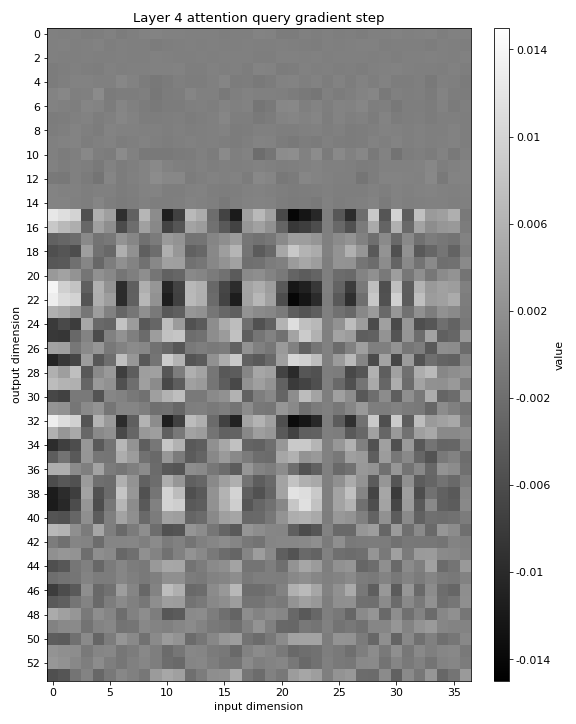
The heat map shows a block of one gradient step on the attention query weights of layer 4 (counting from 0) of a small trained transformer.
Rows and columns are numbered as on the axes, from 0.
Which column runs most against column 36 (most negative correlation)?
27
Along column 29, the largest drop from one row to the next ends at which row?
28
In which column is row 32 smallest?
21
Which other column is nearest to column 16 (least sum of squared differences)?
10
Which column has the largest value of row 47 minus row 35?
33
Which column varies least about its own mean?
24
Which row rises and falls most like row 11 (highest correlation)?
12
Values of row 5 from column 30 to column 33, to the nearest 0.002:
0 0 0 0
